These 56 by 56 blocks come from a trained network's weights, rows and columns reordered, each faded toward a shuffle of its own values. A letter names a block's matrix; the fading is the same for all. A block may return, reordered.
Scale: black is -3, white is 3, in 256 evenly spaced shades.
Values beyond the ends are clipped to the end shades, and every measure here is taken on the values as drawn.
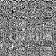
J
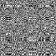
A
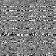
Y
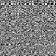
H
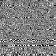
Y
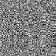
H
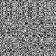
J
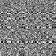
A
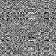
H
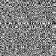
A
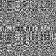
A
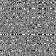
Y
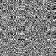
H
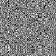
J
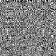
J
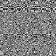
J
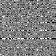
Y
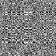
A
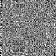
J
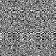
H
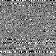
Y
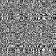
A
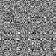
A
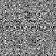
J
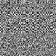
A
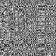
J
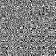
J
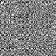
A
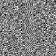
J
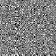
J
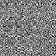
H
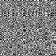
A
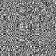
A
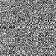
H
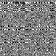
Y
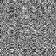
A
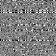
Y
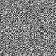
A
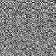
A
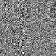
J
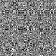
J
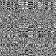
A
